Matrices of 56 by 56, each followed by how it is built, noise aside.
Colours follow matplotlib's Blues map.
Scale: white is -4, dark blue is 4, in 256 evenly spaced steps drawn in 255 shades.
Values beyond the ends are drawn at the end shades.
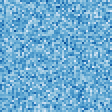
repeating rows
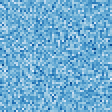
repeating rows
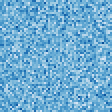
noise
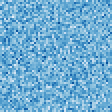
noise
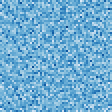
repeating rows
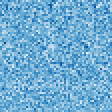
repeating columns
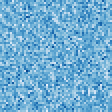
repeating columns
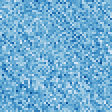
Toeplitz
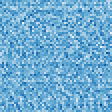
repeating columns
